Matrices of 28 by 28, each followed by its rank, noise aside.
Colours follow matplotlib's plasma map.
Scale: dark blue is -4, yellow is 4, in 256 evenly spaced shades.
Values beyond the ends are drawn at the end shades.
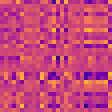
two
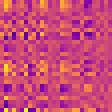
two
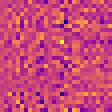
four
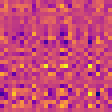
three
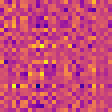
four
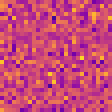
eight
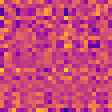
four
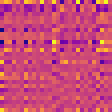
two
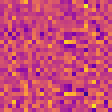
six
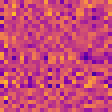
four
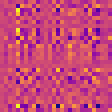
two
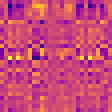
two
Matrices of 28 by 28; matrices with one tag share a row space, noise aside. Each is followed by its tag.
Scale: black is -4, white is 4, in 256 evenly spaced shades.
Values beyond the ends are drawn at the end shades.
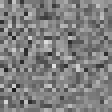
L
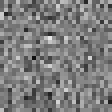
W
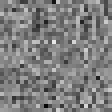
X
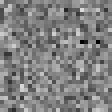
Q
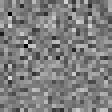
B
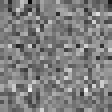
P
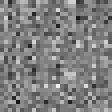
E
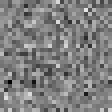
W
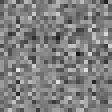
E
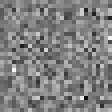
P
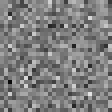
B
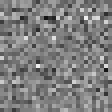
X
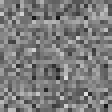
E
